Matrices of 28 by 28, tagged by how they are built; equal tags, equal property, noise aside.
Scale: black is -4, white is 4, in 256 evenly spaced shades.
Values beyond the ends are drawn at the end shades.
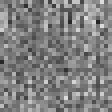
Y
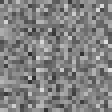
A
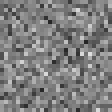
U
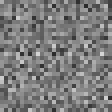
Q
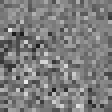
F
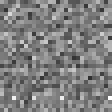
Q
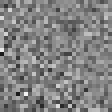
F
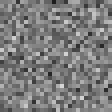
U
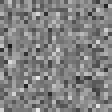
A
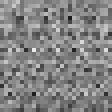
Q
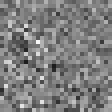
F
